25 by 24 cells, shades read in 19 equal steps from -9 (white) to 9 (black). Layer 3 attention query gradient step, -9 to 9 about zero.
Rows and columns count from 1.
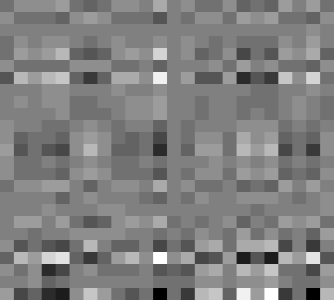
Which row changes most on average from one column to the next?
25
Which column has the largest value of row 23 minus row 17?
4
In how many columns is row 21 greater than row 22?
14
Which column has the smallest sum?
20
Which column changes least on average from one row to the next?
13
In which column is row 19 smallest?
12
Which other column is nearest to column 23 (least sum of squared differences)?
5
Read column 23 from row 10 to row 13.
0 1 2 5
